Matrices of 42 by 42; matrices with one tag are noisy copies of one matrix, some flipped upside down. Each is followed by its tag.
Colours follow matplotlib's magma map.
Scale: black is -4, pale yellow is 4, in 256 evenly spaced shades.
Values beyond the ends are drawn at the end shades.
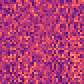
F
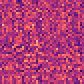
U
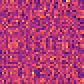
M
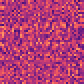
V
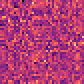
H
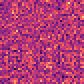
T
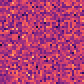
T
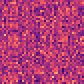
M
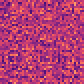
T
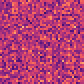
T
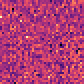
F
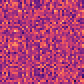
M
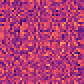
V
